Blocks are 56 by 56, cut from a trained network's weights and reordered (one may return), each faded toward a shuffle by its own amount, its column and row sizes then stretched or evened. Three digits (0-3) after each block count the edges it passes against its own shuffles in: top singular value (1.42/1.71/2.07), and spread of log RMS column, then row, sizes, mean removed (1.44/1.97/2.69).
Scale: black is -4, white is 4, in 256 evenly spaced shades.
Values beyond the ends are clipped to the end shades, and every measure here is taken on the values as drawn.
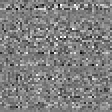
2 0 3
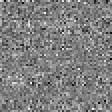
2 0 2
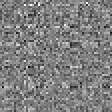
3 1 2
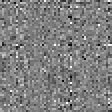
2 3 1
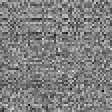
3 0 1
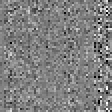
0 3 1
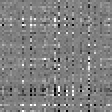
3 3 2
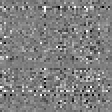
1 2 3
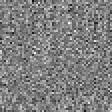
2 0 0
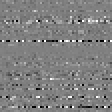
3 0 3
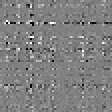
2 2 3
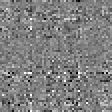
0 2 3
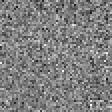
0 1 0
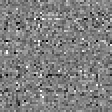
1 1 2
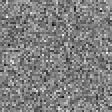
0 0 0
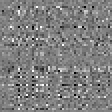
3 2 3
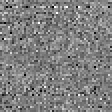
1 0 2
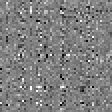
1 3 2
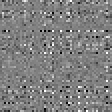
3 2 3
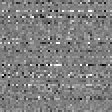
2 1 3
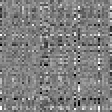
3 3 1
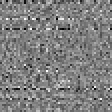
3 2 2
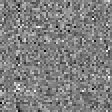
0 2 1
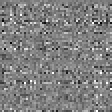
2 2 3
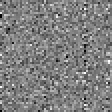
1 2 0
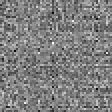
3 2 0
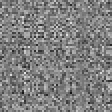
3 2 0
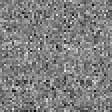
1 1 1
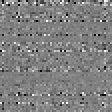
0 1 3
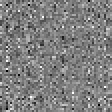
1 3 1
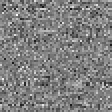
2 0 1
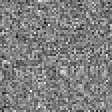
2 0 0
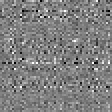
3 2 3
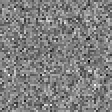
0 1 1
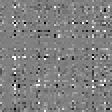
1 3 3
